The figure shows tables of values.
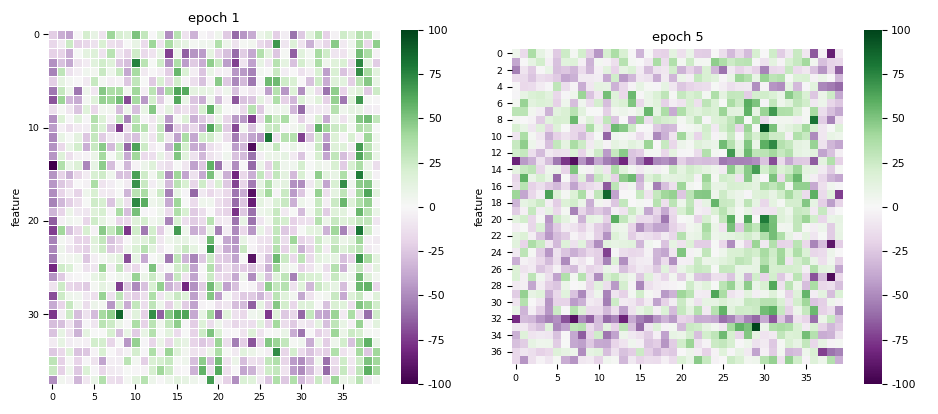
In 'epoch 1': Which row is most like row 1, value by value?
34
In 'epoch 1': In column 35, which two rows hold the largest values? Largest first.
16, 18
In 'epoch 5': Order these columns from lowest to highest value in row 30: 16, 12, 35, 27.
16, 27, 12, 35
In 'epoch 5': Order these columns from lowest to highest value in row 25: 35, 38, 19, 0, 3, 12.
19, 0, 3, 38, 12, 35
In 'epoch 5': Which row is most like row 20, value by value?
9
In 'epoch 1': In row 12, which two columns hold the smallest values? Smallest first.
24, 9
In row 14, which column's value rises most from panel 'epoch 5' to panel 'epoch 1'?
6
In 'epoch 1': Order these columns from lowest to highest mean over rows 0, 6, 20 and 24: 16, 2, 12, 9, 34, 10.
9, 2, 16, 12, 34, 10
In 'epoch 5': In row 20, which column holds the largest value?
30
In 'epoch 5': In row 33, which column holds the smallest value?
15
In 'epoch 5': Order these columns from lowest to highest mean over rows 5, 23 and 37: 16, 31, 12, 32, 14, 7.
7, 32, 16, 12, 14, 31
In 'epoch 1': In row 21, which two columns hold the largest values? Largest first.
37, 15
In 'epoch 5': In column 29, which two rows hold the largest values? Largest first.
33, 14
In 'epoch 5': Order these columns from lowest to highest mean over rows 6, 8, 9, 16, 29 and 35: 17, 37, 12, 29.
17, 37, 12, 29
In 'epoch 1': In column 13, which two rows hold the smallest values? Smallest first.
30, 6
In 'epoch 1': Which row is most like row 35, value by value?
36
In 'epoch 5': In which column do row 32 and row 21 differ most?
31
